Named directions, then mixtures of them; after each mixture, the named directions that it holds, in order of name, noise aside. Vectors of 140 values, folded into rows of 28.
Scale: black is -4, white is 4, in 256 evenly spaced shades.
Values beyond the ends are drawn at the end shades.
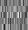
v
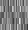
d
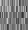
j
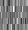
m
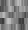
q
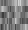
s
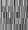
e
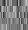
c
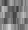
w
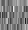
j, m, s.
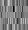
m.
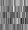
e, m, s.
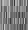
e, j.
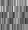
j, m, s.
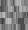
q.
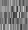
j, v, w.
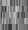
e, m, w.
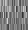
j.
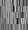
e, j, m.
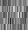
m, v.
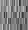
e, j, v.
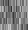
d, w.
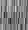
e, j, v.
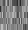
c, s.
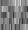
s.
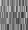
j.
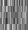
e, m, w.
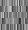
d, j, q.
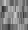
w.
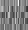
e, j, s.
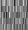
e.
